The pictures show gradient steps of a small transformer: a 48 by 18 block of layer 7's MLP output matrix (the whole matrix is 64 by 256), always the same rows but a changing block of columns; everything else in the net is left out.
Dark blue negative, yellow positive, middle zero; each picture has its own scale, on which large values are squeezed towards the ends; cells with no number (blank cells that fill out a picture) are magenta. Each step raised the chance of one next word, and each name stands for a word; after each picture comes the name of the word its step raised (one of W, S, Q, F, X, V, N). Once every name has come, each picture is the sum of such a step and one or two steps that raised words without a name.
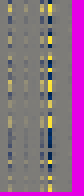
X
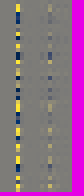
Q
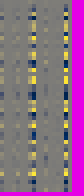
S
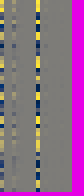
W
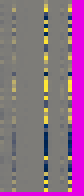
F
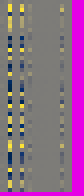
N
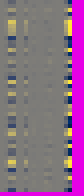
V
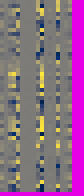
Q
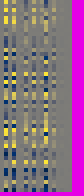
V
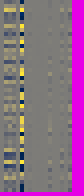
X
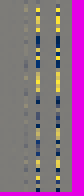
V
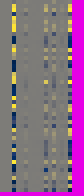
V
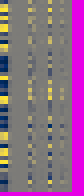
F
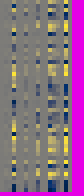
S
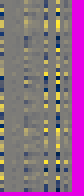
V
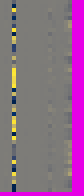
S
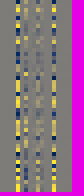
X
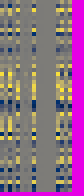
F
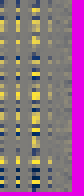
F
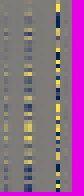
Q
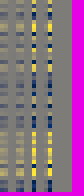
S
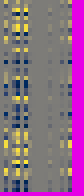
S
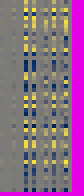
V
